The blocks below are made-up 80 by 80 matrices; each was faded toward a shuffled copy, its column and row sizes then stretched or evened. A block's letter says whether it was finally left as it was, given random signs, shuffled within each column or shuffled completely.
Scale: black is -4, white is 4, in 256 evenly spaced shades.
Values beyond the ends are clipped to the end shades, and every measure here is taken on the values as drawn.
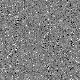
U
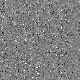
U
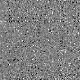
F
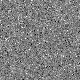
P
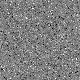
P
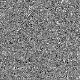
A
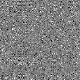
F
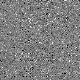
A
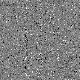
U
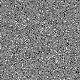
U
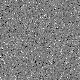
P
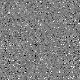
F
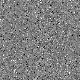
U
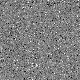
P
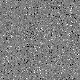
A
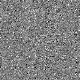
A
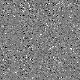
F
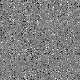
F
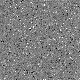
P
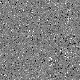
U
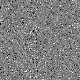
U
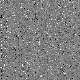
U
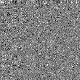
F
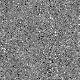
U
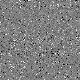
A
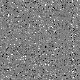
A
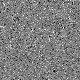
P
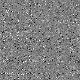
A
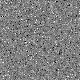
P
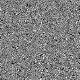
A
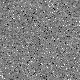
P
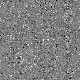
U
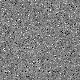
P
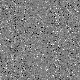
U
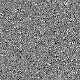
A
